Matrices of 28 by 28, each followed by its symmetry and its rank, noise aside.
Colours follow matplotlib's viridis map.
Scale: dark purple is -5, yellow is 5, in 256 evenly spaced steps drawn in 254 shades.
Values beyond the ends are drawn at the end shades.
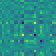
symmetric, rank two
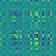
no symmetry, rank two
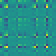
symmetric, rank one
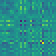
symmetric, rank two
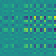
no symmetry, rank one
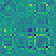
symmetric, rank three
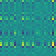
no symmetry, rank one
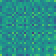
symmetric, rank two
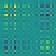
symmetric, rank one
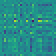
no symmetry, rank three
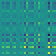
no symmetry, rank one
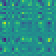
no symmetry, rank two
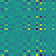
no symmetry, rank one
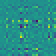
antisymmetric, rank two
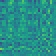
no symmetry, rank three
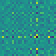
symmetric, rank two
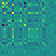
symmetric, rank two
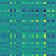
no symmetry, rank one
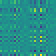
no symmetry, rank one
